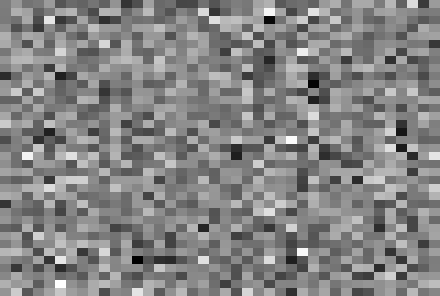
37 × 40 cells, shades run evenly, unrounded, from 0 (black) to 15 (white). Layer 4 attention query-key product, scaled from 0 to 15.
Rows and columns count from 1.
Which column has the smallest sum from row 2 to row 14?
25
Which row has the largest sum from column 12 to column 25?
37
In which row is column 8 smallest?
32
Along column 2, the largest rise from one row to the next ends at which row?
35
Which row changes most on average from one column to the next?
33
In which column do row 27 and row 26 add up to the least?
6
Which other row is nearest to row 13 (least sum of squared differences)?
11
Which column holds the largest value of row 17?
36
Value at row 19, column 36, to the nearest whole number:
13
